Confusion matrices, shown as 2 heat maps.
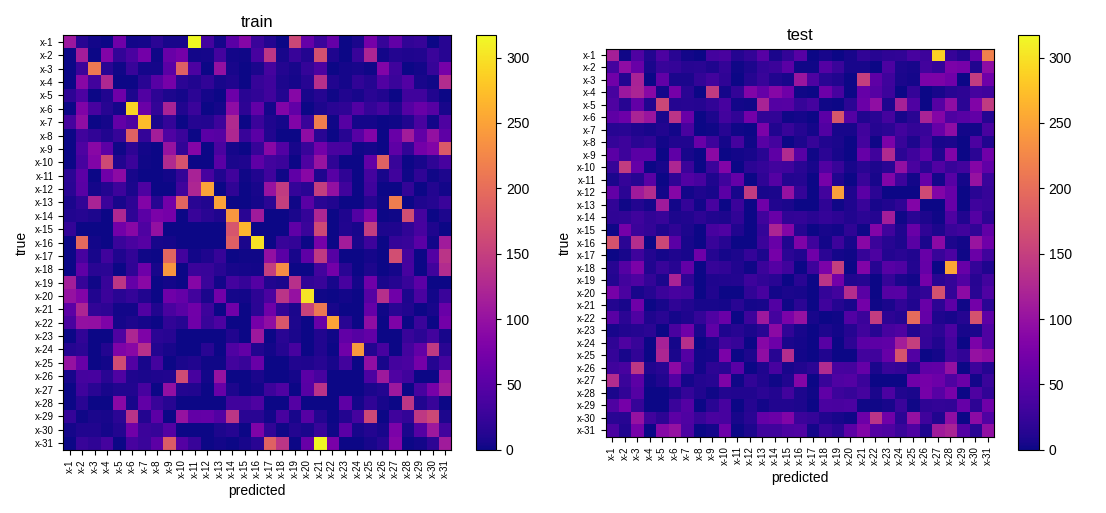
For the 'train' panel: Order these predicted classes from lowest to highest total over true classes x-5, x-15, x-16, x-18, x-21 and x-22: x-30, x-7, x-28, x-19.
x-30, x-28, x-19, x-7
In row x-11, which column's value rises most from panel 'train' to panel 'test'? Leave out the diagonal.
x-30
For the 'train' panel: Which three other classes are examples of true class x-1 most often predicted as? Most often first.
x-11, x-19, x-15
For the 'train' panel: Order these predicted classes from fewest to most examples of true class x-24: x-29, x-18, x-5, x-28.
x-18, x-28, x-29, x-5
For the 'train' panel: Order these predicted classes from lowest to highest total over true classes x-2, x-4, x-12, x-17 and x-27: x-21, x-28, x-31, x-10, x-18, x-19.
x-19, x-28, x-10, x-18, x-31, x-21
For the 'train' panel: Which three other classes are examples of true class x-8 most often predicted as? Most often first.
x-6, x-14, x-28
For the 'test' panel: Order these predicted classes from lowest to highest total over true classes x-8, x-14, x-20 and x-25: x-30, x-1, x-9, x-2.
x-9, x-2, x-1, x-30
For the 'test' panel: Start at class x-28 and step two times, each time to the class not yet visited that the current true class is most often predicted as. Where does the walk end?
x-3
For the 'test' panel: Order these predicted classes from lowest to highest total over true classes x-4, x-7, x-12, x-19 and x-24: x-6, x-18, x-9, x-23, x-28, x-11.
x-11, x-23, x-9, x-28, x-6, x-18
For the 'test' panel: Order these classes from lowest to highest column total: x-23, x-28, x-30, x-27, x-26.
x-23, x-26, x-27, x-30, x-28
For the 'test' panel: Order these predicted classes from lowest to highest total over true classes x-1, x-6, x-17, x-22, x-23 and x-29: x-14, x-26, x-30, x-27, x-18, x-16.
x-18, x-16, x-14, x-26, x-30, x-27
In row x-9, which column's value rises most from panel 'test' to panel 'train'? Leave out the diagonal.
x-31
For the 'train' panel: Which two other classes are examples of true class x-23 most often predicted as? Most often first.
x-6, x-16
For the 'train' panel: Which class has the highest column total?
x-21
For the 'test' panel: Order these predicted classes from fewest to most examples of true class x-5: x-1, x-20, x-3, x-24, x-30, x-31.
x-20, x-1, x-3, x-30, x-24, x-31
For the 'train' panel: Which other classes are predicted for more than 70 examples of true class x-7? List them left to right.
x-2, x-14, x-19, x-21
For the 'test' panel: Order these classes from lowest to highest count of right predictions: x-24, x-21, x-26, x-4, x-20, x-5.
x-26, x-21, x-4, x-24, x-20, x-5
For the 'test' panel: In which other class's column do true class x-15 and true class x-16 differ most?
x-1
